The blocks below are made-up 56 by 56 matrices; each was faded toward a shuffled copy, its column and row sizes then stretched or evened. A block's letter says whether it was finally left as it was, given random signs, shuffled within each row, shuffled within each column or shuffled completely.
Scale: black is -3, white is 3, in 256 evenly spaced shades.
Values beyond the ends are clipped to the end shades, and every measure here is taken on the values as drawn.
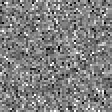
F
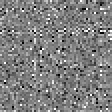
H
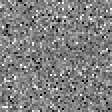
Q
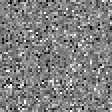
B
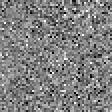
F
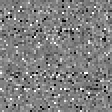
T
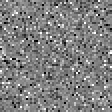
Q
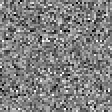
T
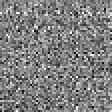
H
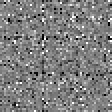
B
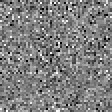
B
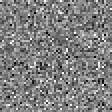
H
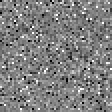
Q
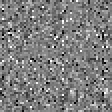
B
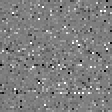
T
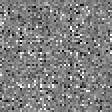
H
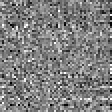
H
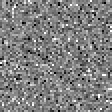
Q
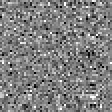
H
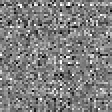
H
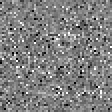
T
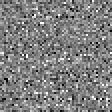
T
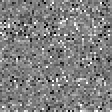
T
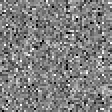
F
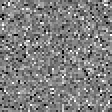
Q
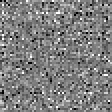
B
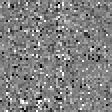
B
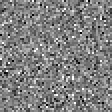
Q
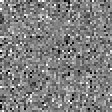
H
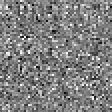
H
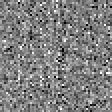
F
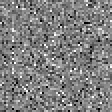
F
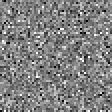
B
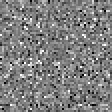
B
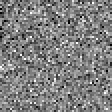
Q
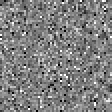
F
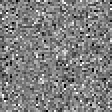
F
